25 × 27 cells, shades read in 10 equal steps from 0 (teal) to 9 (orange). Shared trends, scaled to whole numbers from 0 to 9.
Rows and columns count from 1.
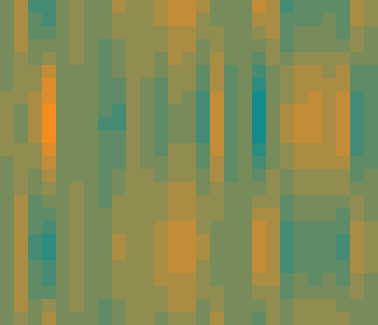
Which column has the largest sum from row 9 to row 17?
4
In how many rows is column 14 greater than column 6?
20
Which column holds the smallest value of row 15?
8
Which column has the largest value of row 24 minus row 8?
19
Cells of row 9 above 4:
10
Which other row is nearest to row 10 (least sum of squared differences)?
9
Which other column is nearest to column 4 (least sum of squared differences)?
25
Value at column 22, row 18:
3
